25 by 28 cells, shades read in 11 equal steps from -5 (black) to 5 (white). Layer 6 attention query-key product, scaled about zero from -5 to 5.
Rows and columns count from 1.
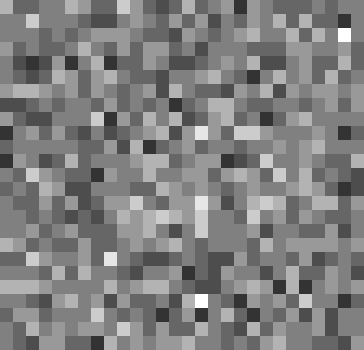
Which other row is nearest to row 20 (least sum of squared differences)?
4
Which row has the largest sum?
15
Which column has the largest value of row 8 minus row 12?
18
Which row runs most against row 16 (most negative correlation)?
23
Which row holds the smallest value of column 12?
11
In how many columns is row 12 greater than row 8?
14
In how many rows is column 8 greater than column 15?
8
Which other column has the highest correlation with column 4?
9
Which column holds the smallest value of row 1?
19
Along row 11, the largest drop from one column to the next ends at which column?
12
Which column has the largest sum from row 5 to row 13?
24
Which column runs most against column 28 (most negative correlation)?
5
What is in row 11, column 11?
2
